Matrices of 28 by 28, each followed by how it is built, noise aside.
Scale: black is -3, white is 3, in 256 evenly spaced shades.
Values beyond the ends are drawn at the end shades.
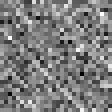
Toeplitz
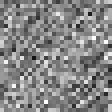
Hankel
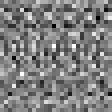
repeating columns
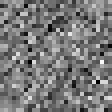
Hankel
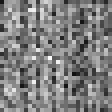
blocks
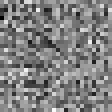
blocks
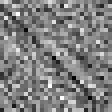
Toeplitz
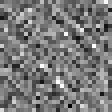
Toeplitz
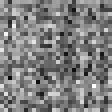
blocks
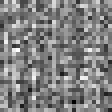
blocks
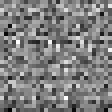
repeating columns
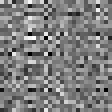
low rank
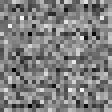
blocks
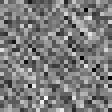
Toeplitz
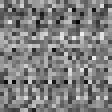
repeating columns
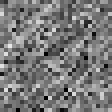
Hankel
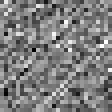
Hankel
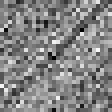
Hankel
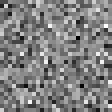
repeating columns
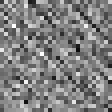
Toeplitz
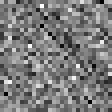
Toeplitz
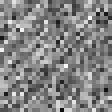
Hankel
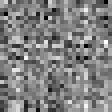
low rank
